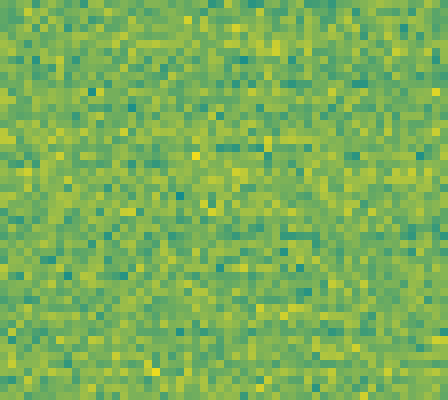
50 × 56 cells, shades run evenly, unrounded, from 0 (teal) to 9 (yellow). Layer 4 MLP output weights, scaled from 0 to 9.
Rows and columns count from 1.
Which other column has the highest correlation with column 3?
16
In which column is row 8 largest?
8
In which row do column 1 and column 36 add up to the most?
18
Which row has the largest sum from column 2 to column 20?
47
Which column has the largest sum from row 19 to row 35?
44
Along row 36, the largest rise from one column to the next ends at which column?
42
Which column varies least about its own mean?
48
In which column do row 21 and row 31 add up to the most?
6
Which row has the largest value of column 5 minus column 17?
14
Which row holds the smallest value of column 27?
1
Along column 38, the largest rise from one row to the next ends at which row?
39
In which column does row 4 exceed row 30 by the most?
30
